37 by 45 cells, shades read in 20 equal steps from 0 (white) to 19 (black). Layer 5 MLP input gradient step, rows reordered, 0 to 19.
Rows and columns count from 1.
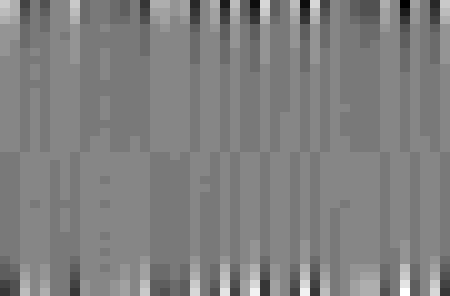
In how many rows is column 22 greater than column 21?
8
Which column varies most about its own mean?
41
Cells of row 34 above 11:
5
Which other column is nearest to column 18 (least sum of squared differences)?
6
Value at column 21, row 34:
10
